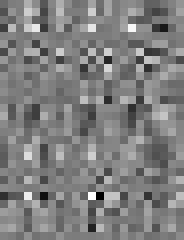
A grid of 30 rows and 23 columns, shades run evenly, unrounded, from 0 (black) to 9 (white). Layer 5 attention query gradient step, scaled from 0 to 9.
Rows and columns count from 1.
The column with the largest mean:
4
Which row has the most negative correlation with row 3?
5
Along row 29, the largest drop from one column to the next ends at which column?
12
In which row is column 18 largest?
7
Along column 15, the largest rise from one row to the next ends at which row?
25
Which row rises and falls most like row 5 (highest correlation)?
18
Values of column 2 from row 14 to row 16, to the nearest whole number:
3 3 4
